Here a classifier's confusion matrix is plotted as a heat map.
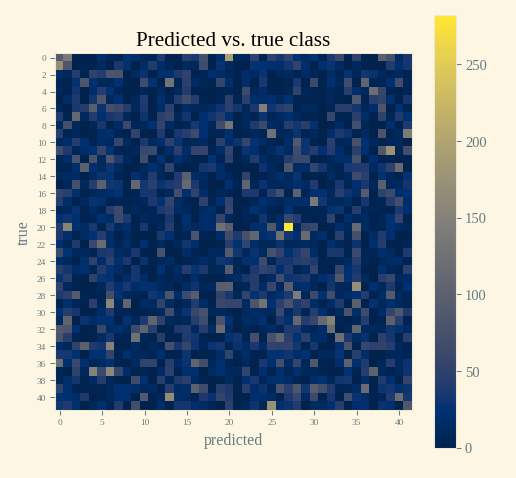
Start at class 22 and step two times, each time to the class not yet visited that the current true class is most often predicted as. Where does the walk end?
35
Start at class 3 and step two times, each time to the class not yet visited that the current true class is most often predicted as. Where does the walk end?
40
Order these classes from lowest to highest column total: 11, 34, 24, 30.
11, 34, 24, 30
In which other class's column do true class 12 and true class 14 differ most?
15
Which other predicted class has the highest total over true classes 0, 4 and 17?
20
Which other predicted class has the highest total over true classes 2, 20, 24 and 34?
27
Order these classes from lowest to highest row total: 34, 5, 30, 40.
5, 30, 40, 34
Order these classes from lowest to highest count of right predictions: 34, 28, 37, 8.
8, 34, 37, 28
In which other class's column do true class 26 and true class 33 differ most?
9
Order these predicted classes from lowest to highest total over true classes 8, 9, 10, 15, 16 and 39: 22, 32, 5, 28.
32, 5, 22, 28
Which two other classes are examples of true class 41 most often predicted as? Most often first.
25, 9
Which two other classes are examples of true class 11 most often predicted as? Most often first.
39, 38
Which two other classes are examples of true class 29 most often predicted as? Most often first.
6, 24
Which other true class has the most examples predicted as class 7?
2
